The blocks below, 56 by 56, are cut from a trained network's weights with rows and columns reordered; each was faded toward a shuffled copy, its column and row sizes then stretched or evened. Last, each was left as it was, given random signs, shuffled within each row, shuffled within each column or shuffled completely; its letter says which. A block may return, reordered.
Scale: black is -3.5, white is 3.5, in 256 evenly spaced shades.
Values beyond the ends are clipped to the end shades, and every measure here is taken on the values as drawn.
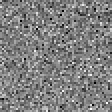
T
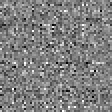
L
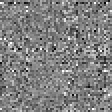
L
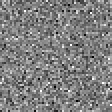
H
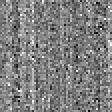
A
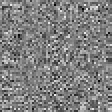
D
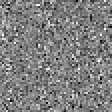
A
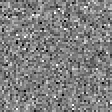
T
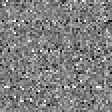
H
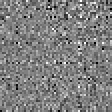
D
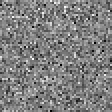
T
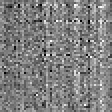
D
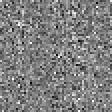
A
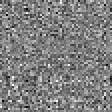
D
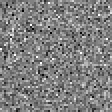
T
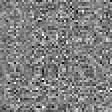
D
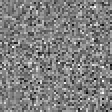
L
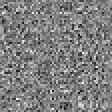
D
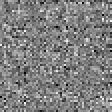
D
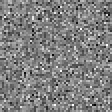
T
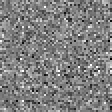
L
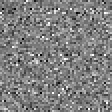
H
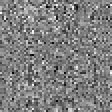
D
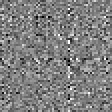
D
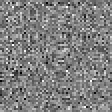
D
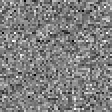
H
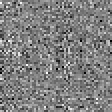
D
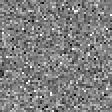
T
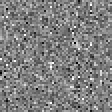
A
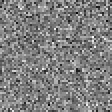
H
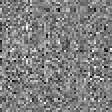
D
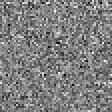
H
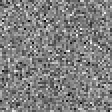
T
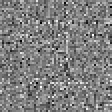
L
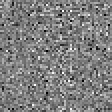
L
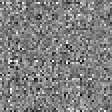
D
